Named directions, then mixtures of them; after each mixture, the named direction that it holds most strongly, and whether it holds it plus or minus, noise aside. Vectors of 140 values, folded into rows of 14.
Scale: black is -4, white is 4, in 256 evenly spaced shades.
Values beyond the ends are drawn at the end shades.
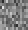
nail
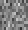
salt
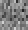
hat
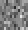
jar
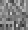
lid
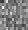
nail, plus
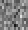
jar, plus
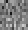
lid, minus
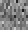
hat, plus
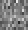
hat, minus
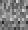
hat, minus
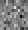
jar, minus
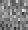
hat, minus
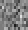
jar, plus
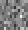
jar, plus
